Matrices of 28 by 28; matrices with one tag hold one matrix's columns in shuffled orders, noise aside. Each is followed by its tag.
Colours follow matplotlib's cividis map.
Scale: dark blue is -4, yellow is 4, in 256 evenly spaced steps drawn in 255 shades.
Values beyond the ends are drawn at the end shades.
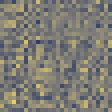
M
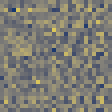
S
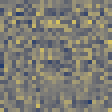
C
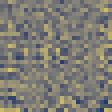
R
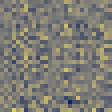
R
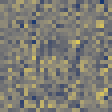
M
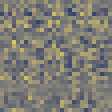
C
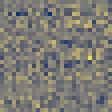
C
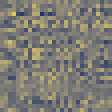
C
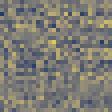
C
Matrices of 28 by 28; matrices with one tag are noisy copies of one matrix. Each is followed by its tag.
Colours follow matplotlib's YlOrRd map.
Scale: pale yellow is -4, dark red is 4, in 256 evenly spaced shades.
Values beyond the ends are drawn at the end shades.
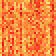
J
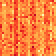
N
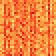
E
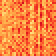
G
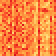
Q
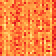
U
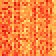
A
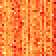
U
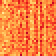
G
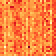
U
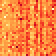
G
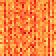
E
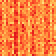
N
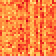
G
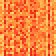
E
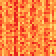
N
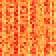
N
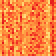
J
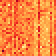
Q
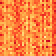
U
